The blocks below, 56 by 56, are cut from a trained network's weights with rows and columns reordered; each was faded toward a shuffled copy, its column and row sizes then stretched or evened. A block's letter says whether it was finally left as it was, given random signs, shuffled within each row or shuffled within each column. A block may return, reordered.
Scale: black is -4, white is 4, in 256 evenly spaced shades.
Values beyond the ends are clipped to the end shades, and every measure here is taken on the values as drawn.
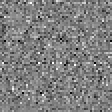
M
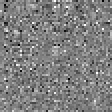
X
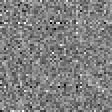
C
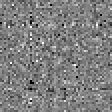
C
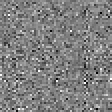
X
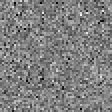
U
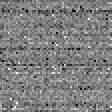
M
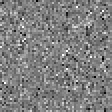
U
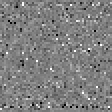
M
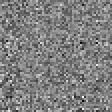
C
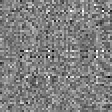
X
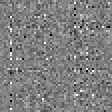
X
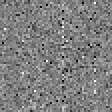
U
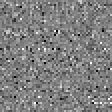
M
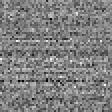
X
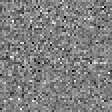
M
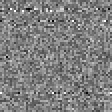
M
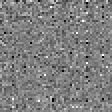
C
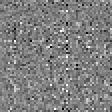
X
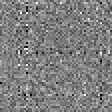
X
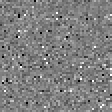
M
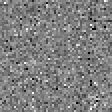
U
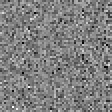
U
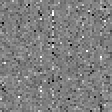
U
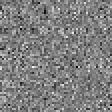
X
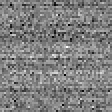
X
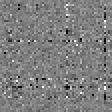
C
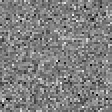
M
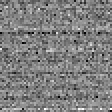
M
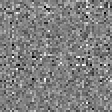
X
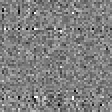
X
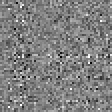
C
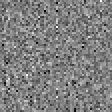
U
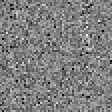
U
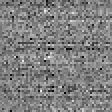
X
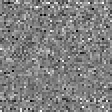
M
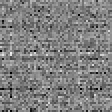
X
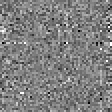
C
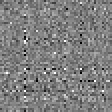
X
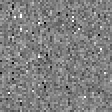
U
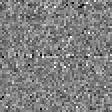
M
